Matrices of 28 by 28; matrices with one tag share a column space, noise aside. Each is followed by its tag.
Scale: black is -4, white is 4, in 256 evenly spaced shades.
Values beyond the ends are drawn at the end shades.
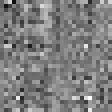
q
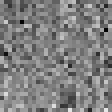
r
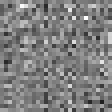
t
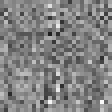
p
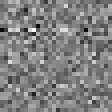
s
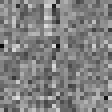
q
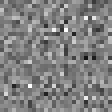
s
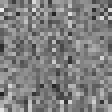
p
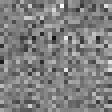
t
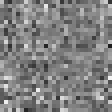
q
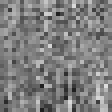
p
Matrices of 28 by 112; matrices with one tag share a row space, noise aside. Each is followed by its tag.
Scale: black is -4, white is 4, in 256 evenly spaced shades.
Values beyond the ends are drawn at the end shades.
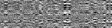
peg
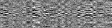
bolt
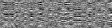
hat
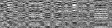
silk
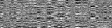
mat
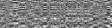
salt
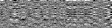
salt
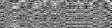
salt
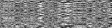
hat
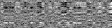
hat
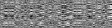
hat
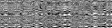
peg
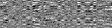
bolt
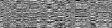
mat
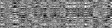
salt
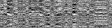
silk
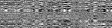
peg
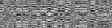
mat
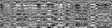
mat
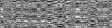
mat
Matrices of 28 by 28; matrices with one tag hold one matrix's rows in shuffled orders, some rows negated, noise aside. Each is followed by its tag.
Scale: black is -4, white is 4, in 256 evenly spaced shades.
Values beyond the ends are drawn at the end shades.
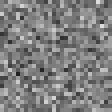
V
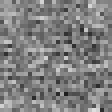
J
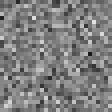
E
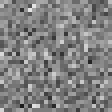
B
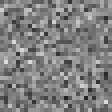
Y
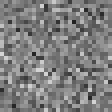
E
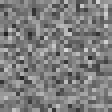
Y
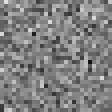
E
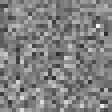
V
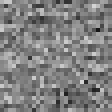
J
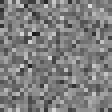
B
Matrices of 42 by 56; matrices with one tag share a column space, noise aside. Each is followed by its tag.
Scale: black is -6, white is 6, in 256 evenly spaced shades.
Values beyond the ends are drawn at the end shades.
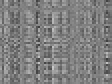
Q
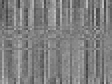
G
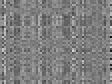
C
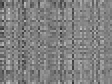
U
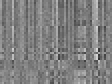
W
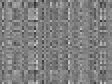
U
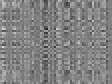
U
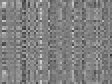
U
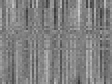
G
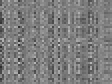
Q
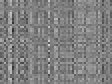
Q
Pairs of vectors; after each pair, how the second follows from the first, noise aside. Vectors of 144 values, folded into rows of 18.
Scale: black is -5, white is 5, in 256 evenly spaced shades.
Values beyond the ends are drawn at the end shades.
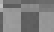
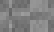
wrapped around, negated, shrunk.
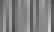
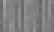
reversed, shrunk.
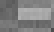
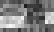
wrapped around, scaled up.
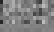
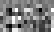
reversed, negated, scaled up.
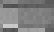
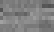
wrapped around, negated, shrunk.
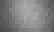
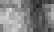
wrapped around, scaled up.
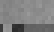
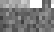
reversed, negated, scaled up.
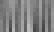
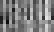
wrapped around, scaled up.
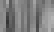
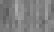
wrapped around, negated, shrunk.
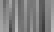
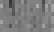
reversed, partly zeroed.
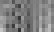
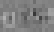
reversed, partly zeroed.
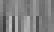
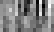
reversed, negated, scaled up.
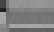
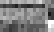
reversed, negated, scaled up.
